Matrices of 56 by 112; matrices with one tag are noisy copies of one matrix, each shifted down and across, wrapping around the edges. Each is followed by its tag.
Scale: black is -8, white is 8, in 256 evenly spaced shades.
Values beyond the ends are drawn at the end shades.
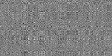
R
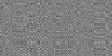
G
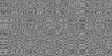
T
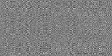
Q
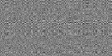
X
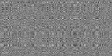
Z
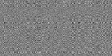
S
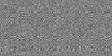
X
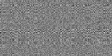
X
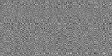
S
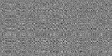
G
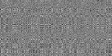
R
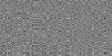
X
